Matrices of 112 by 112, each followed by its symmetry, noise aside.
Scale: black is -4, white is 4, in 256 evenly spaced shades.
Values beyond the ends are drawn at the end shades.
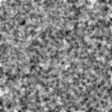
symmetric.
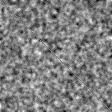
no symmetry.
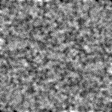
same after a half turn.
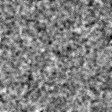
antisymmetric.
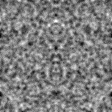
mirrored left to right.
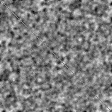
symmetric.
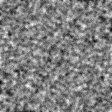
same after a half turn.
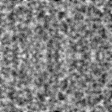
mirrored top to bottom.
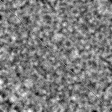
symmetric across the other diagonal.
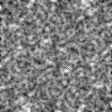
same after a half turn.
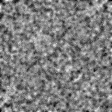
symmetric.
